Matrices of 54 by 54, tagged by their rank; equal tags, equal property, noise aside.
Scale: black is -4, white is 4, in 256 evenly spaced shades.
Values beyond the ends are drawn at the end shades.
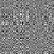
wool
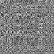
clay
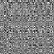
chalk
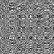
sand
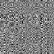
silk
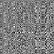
chalk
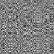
chalk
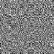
clay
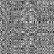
sand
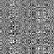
sand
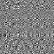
silk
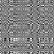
wool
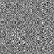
silk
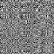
silk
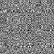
silk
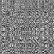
silk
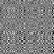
wool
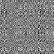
chalk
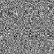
clay
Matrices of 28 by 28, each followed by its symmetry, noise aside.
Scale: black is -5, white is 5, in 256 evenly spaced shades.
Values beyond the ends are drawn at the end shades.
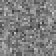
same after a half turn.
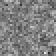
mirrored top to bottom.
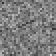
no symmetry.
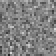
symmetric across the other diagonal.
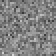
same after a half turn.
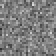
no symmetry.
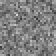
symmetric across the other diagonal.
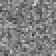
no symmetry.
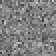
antisymmetric.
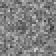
mirrored top to bottom.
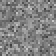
same after a half turn.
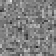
antisymmetric.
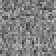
mirrored left to right.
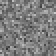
no symmetry.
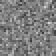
no symmetry.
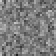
mirrored top to bottom.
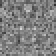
mirrored left to right.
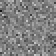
same after a half turn.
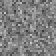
antisymmetric.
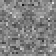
mirrored left to right.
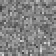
no symmetry.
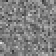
antisymmetric.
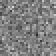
mirrored top to bottom.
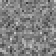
mirrored left to right.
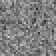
antisymmetric.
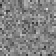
symmetric across the other diagonal.
